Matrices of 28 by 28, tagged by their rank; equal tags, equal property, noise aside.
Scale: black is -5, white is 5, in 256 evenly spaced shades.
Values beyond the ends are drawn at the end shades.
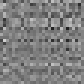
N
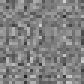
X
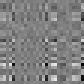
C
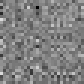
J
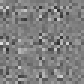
J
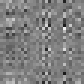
N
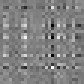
C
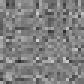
J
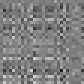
N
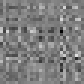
X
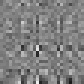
N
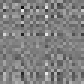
N
